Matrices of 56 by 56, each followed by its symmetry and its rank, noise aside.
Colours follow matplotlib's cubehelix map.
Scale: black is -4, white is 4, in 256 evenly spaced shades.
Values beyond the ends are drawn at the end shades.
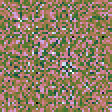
symmetric, rank six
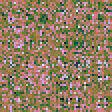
antisymmetric, rank six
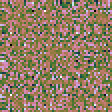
antisymmetric, rank six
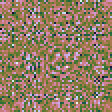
no symmetry, rank seven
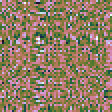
no symmetry, rank five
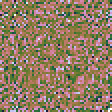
symmetric, rank six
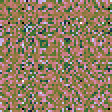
symmetric, rank six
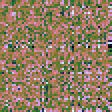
no symmetry, rank five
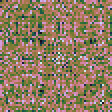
symmetric, rank five
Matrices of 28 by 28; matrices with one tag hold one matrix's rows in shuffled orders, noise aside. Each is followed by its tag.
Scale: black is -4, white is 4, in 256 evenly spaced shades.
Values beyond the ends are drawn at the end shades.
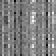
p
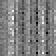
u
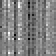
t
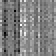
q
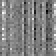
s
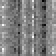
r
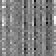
s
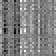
q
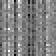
t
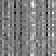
p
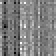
q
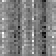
r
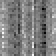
r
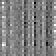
s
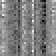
r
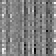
s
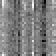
r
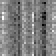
r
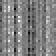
t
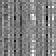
p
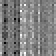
q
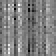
t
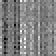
q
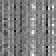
p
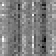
r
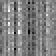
t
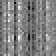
t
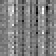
u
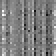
s
